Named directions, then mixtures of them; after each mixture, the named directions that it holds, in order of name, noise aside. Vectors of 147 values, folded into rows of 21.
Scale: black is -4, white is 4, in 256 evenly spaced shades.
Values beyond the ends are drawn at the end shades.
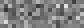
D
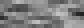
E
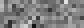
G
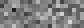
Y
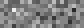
G, Y.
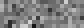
G.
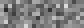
D, G.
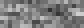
E, G.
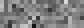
G.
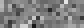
G.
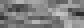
E.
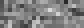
E, G.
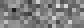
D, Y.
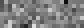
G.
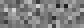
D, Y.
